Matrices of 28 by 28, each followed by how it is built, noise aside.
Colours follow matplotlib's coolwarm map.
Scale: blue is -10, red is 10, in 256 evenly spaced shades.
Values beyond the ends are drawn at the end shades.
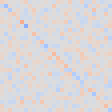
diagonal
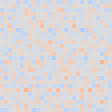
repeating columns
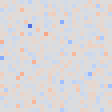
sparse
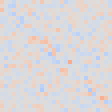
banded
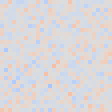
Hankel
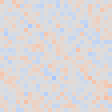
Toeplitz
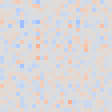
low rank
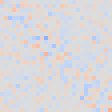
banded
